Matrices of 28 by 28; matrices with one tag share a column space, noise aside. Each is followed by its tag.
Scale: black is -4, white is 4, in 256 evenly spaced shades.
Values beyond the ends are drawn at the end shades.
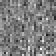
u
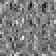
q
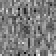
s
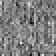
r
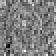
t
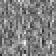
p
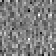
t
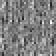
r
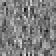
s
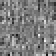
r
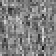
s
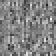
r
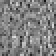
t
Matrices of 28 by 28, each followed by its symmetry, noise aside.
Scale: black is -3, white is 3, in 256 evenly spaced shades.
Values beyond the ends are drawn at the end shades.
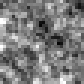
symmetric across the other diagonal.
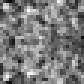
mirrored top to bottom.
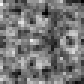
mirrored top to bottom.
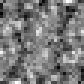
same after a half turn.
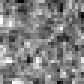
antisymmetric.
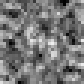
same after a half turn.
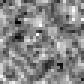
symmetric across the other diagonal.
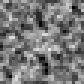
same after a half turn.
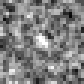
symmetric across the other diagonal.
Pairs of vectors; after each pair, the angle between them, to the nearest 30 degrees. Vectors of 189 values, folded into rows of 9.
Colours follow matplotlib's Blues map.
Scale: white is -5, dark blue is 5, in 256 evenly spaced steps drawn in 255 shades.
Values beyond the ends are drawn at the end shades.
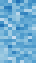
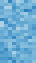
150 degrees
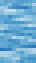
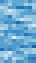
30 degrees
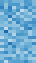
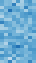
90 degrees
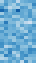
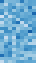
90 degrees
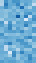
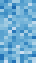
90 degrees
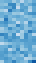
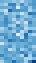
30 degrees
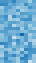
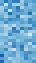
90 degrees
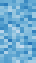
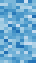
150 degrees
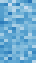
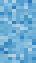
60 degrees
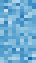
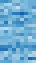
60 degrees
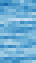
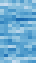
150 degrees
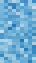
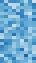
150 degrees
